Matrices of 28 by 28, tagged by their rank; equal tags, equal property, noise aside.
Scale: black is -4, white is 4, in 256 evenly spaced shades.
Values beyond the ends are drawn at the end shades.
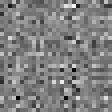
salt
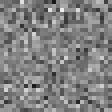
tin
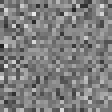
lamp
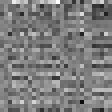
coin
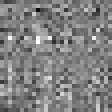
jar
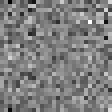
salt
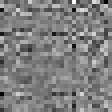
coin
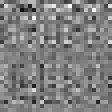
coin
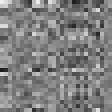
coin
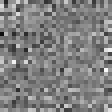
jar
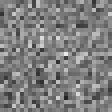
lamp
